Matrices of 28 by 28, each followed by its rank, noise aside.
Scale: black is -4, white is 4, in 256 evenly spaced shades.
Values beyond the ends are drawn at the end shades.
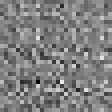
five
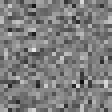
eight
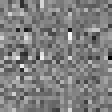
four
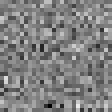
five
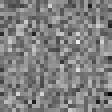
six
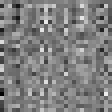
four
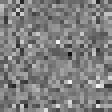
five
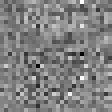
five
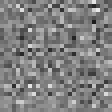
four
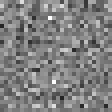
seven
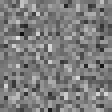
five
